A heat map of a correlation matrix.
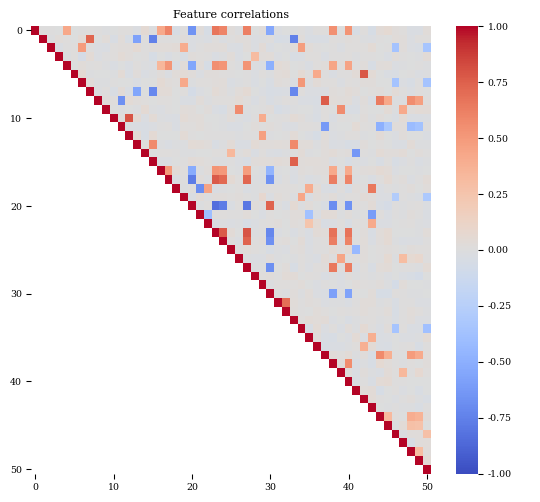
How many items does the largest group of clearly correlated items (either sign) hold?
11
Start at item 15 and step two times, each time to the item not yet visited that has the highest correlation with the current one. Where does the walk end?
13
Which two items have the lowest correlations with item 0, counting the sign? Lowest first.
20, 30
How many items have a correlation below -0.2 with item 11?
6
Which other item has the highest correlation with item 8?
37
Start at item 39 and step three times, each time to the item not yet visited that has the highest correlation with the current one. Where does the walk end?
47
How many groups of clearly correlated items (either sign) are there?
11
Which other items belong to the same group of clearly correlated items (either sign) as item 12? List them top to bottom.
10, 29
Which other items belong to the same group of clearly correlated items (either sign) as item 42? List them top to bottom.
5, 36
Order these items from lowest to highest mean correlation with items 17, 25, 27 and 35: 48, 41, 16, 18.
41, 48, 18, 16
